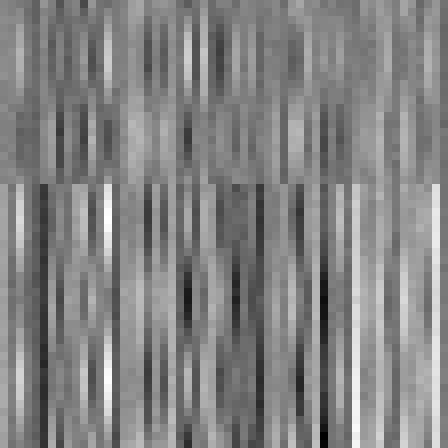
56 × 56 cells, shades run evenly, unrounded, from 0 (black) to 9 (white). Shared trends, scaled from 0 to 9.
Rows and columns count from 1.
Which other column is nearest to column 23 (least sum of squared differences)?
44
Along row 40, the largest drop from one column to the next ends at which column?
41
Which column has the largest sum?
55
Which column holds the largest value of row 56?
45
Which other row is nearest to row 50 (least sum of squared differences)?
46
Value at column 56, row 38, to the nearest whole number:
4
